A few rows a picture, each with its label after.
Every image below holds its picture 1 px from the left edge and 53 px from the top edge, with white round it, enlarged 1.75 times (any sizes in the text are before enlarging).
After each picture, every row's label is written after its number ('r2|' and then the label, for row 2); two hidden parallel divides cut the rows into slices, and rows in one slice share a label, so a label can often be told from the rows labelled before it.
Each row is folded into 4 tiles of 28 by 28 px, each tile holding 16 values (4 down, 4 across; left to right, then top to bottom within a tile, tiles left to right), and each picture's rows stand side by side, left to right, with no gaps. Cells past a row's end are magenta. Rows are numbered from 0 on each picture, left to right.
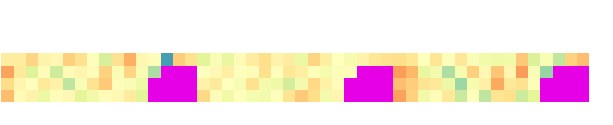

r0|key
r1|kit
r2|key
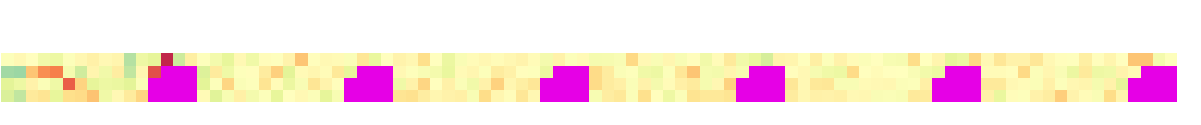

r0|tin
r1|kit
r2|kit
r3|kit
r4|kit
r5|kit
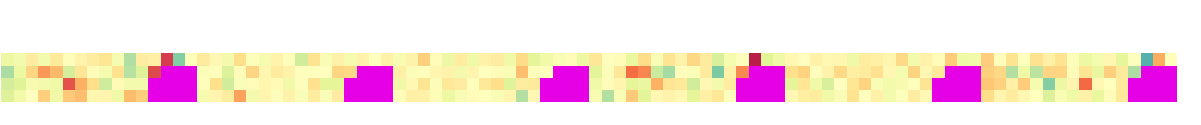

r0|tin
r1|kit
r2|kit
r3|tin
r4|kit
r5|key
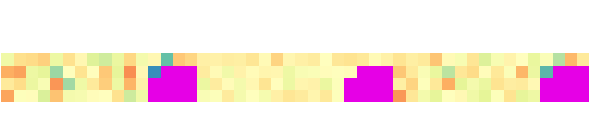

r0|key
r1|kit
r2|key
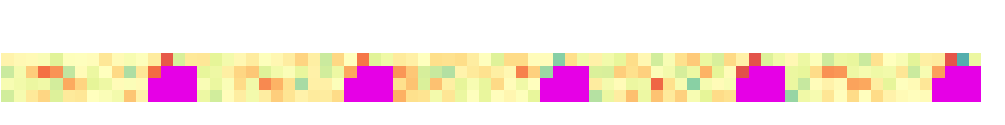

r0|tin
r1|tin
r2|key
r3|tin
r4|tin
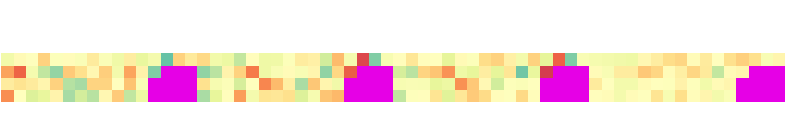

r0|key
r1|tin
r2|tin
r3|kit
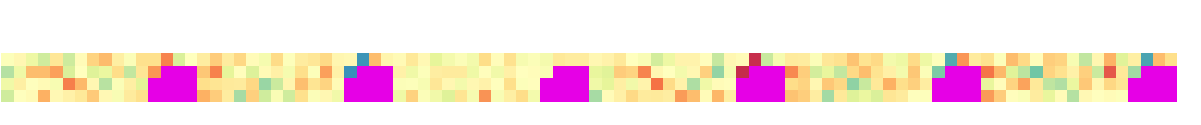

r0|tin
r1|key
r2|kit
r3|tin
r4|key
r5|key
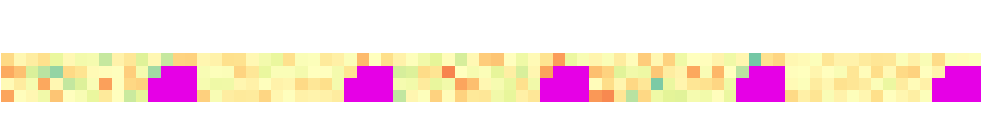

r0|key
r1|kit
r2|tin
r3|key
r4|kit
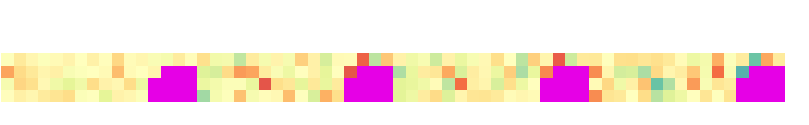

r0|kit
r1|tin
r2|tin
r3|key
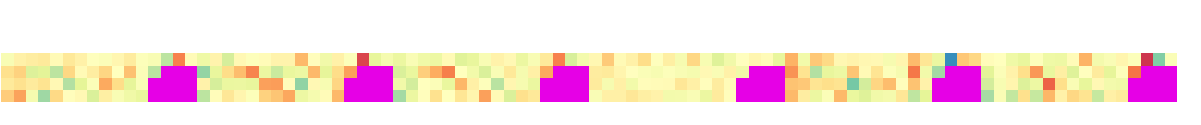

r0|key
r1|tin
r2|tin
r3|kit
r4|key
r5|tin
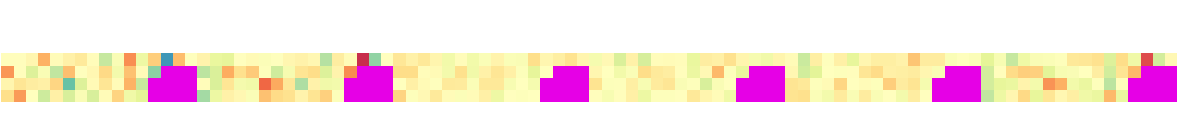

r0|key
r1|tin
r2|kit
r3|kit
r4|kit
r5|tin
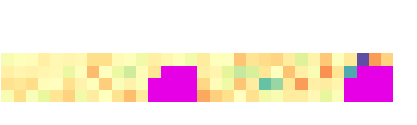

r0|kit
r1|key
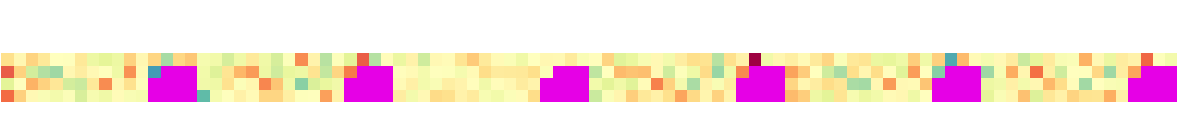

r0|key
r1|tin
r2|kit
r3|tin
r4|key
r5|tin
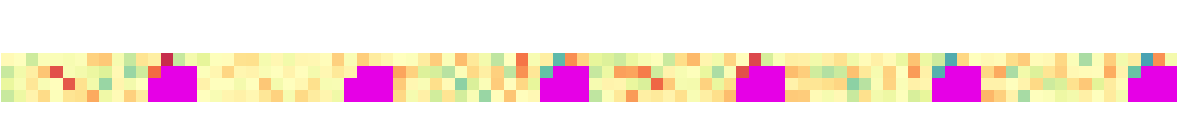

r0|tin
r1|kit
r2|key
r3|tin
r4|key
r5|key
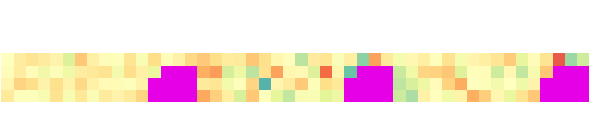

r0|kit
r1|key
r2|tin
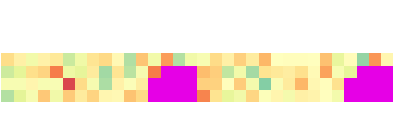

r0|tin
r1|key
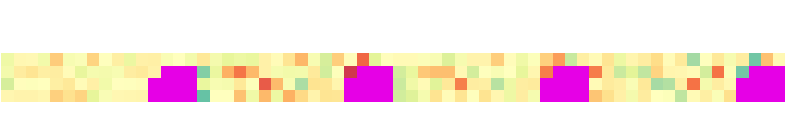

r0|kit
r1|tin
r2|tin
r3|key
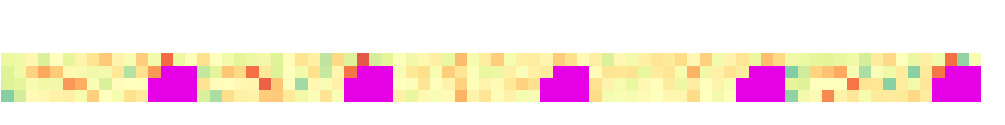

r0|tin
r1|tin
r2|kit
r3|kit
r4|tin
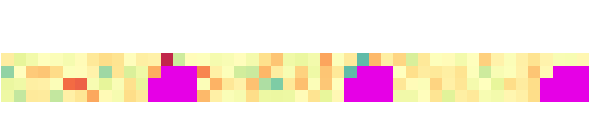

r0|tin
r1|key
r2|kit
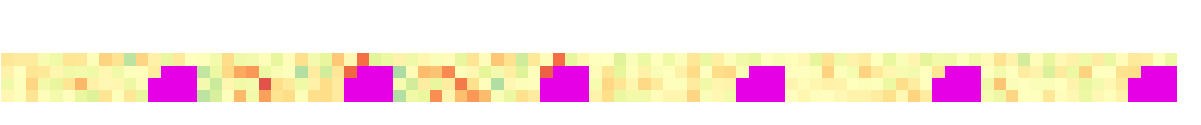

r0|kit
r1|tin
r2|tin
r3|kit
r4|kit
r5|kit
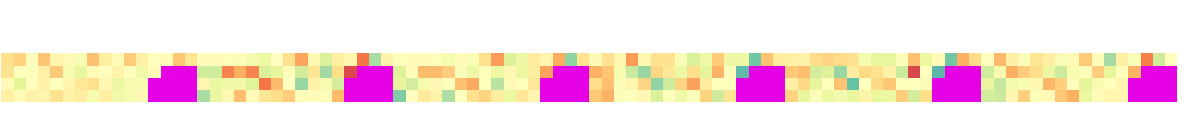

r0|kit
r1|tin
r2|tin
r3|key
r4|key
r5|tin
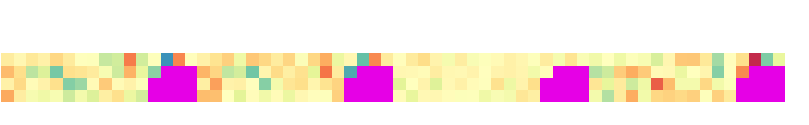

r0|key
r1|key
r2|kit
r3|tin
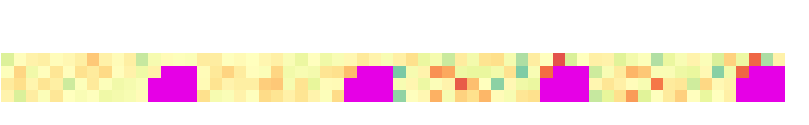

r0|kit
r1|kit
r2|tin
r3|tin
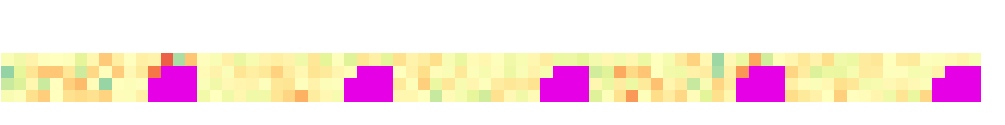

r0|tin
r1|kit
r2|kit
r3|tin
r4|kit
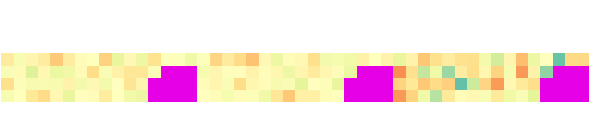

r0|kit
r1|kit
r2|key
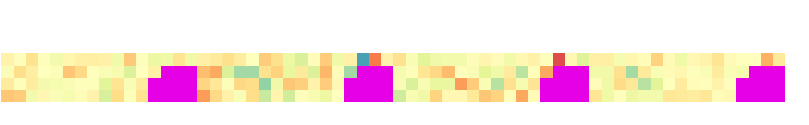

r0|kit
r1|key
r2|tin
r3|kit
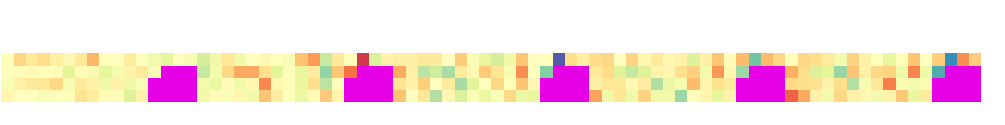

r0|kit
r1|tin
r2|key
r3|key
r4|key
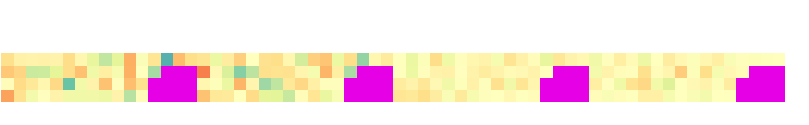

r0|key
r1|key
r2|kit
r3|kit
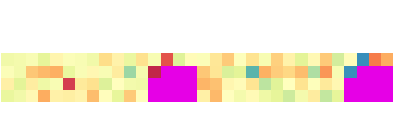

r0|tin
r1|key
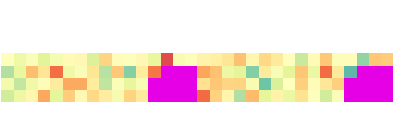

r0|tin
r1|key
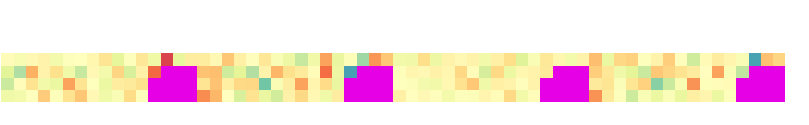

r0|tin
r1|key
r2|kit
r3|key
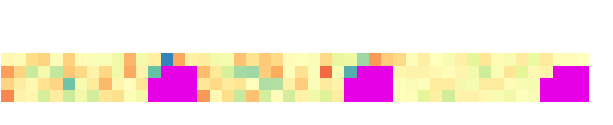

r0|key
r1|key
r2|kit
